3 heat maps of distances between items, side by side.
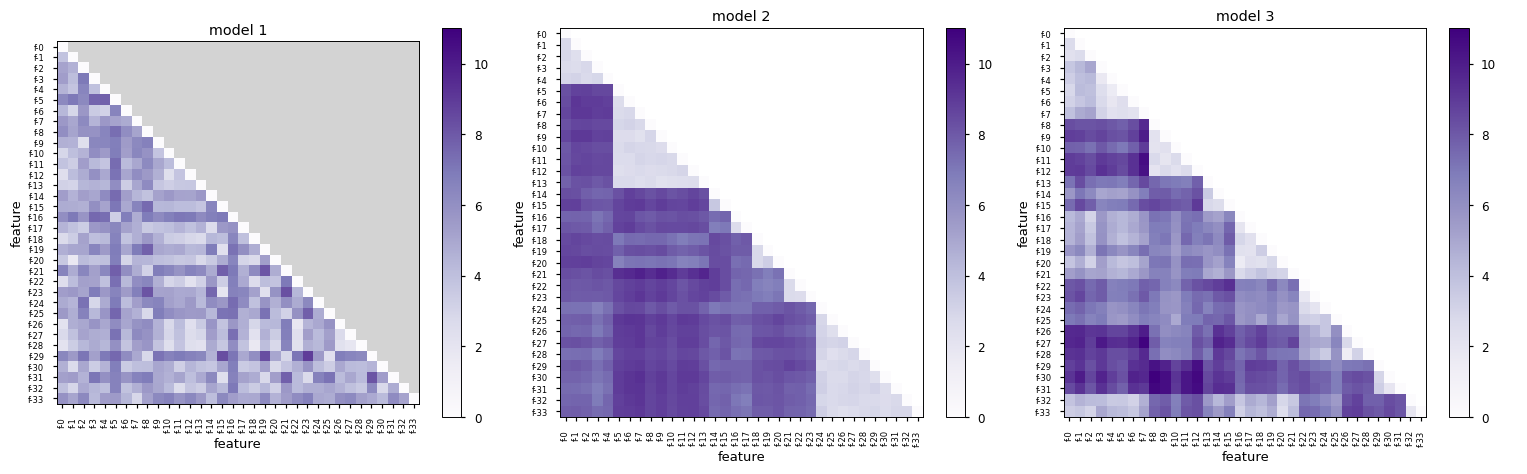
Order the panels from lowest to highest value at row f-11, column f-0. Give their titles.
model 1, model 2, model 3
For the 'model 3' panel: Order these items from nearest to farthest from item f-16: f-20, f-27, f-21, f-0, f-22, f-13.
f-20, f-21, f-0, f-13, f-22, f-27
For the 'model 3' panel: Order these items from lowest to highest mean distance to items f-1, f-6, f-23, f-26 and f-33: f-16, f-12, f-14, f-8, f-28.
f-16, f-28, f-14, f-8, f-12
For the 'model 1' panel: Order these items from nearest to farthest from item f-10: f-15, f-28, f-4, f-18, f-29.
f-28, f-18, f-15, f-4, f-29
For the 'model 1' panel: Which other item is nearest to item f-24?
f-3
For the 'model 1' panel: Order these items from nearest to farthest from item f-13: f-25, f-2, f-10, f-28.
f-28, f-10, f-2, f-25
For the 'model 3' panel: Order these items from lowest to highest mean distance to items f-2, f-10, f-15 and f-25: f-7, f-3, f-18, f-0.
f-18, f-0, f-3, f-7
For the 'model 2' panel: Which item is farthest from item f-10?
f-21
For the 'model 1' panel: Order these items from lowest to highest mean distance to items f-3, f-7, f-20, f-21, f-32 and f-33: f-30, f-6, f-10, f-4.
f-30, f-6, f-4, f-10
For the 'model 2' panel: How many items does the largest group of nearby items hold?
10
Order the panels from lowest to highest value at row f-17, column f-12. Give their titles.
model 1, model 3, model 2
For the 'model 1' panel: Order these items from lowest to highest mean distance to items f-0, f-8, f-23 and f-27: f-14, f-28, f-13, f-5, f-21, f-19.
f-28, f-13, f-19, f-14, f-21, f-5
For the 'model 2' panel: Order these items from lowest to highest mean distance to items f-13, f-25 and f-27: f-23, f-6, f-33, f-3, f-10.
f-33, f-10, f-6, f-3, f-23
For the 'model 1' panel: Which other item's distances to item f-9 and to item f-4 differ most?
f-2
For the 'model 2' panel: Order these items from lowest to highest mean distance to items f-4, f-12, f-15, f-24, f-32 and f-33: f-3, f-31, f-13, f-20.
f-31, f-3, f-13, f-20
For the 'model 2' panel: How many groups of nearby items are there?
7
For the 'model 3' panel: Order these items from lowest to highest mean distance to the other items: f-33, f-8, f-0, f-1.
f-33, f-0, f-1, f-8
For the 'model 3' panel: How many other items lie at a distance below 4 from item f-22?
3
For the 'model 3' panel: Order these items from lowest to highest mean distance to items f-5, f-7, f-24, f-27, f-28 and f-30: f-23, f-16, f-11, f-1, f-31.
f-23, f-16, f-31, f-1, f-11
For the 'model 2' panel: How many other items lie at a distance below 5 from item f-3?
4
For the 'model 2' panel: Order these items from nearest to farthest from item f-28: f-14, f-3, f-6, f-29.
f-29, f-3, f-14, f-6
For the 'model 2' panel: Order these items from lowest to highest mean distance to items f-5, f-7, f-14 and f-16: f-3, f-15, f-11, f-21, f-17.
f-11, f-17, f-15, f-3, f-21
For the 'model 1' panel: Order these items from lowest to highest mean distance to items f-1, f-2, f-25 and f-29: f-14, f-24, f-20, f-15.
f-20, f-14, f-24, f-15
